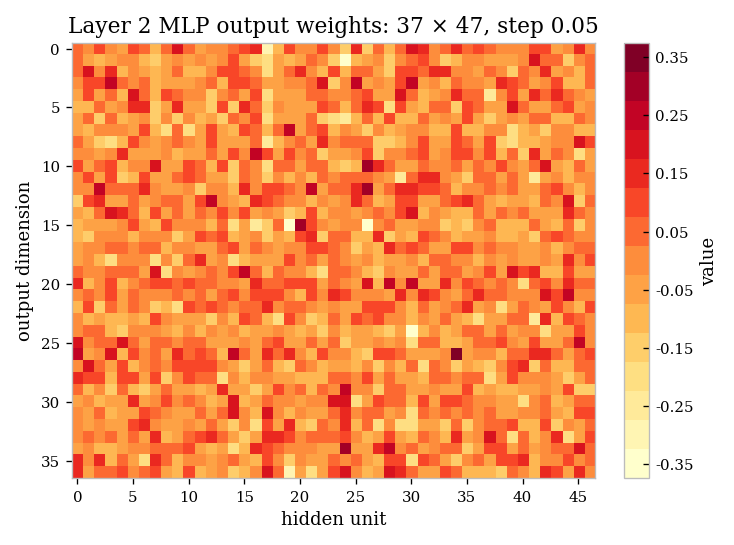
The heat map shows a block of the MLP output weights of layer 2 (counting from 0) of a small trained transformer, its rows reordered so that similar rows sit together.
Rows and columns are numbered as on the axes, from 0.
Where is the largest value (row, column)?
26, 34
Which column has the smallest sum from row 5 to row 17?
17
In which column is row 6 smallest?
24
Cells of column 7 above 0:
15
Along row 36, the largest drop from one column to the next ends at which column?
19
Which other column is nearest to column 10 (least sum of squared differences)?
46
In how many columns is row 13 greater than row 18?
24
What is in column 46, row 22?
0.1
